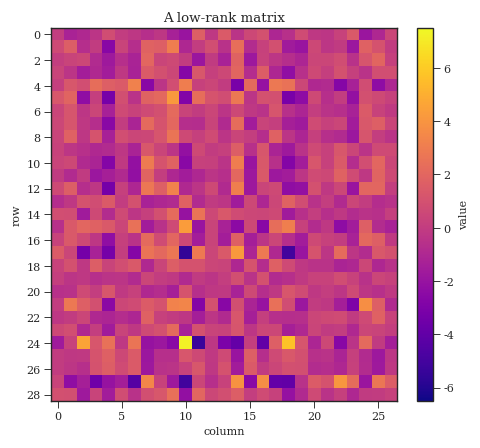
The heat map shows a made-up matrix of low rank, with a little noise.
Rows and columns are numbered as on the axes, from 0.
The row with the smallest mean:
27
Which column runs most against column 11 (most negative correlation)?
2
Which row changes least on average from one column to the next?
19
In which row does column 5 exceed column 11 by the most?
24
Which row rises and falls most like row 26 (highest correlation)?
25
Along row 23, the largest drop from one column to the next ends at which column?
10
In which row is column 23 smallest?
21
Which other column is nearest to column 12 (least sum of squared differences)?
5
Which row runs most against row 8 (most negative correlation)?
0
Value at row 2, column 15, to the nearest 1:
-2
